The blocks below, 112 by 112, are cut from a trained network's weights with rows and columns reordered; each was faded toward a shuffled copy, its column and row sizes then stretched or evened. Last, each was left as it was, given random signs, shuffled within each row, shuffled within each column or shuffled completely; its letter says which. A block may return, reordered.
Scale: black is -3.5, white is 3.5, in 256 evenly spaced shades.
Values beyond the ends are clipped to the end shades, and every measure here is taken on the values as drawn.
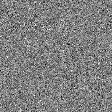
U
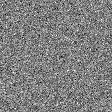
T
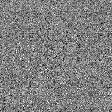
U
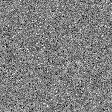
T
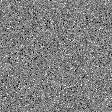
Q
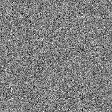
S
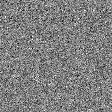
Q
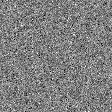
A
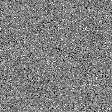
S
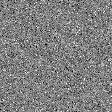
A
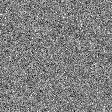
T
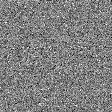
Q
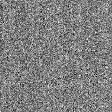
U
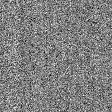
A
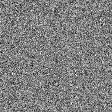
S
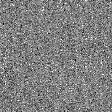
U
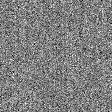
A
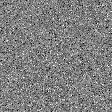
T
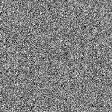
U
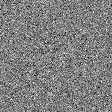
T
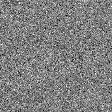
A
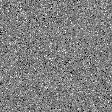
A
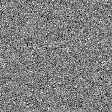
U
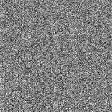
U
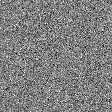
T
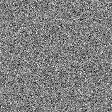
Q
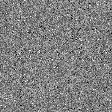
S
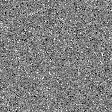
Q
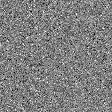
A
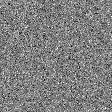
T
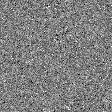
A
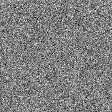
Q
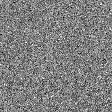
T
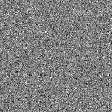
U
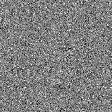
U
